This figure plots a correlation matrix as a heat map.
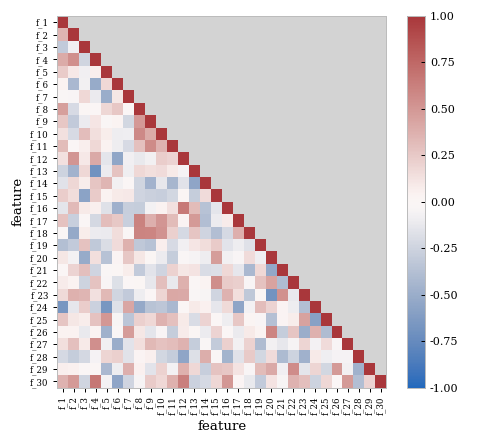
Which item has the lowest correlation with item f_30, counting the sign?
f_6
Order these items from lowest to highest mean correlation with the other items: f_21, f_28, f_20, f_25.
f_28, f_21, f_20, f_25
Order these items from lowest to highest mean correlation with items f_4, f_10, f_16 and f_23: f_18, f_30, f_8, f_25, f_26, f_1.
f_26, f_18, f_8, f_1, f_25, f_30
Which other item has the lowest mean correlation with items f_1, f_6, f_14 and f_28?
f_16
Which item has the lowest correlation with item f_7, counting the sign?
f_5
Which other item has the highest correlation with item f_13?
f_17
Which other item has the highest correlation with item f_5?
f_25
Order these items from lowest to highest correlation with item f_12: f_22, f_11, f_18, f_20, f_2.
f_18, f_20, f_11, f_22, f_2
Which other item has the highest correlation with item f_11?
f_9
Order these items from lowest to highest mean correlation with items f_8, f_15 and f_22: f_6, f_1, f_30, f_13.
f_13, f_6, f_30, f_1
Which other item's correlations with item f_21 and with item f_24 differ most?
f_23
